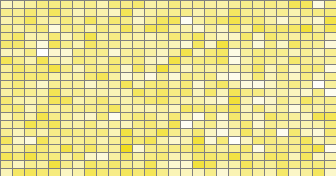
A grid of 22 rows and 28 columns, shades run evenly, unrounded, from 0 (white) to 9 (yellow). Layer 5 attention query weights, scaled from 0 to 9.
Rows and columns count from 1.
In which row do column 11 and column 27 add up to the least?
10
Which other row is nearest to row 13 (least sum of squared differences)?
2
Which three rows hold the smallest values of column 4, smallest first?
7, 6, 11
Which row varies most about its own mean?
18
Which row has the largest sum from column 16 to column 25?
20
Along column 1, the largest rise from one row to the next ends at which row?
8
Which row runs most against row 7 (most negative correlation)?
13
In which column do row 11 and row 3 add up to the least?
27
